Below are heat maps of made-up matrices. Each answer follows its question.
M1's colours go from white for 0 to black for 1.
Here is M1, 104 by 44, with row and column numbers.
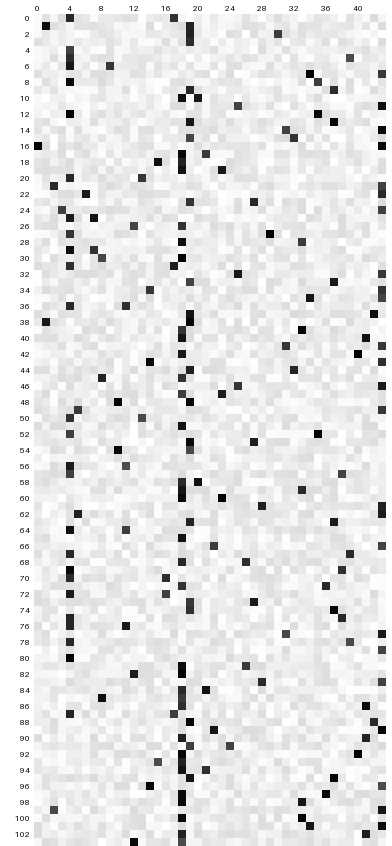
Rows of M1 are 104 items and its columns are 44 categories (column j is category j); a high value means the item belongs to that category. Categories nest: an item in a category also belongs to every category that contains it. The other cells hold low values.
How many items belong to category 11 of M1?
4
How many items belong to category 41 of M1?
4
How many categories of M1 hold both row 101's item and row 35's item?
2
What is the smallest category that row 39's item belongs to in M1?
33
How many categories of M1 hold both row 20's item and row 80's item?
1
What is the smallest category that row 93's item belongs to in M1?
15
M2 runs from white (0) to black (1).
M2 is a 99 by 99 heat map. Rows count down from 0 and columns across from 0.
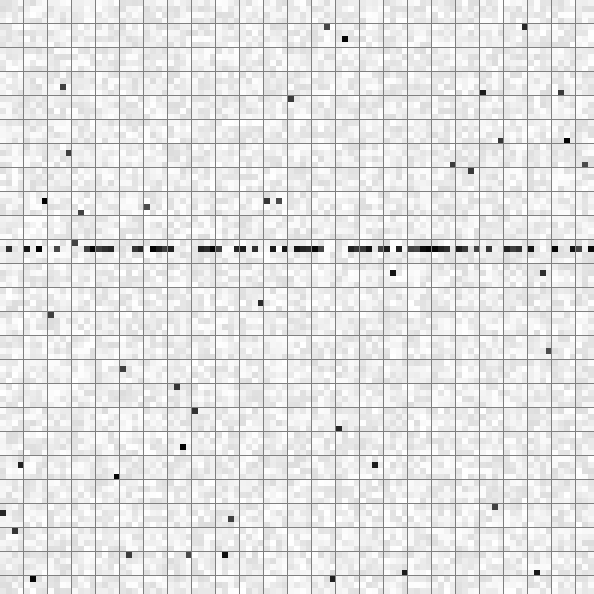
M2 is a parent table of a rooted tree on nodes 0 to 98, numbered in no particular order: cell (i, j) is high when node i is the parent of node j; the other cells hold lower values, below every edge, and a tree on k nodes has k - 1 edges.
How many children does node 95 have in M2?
2
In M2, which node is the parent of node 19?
79
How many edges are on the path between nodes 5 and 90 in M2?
4
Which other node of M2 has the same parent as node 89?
67
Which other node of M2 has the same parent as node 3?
62
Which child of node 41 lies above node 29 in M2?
64
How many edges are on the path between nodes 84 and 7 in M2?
3
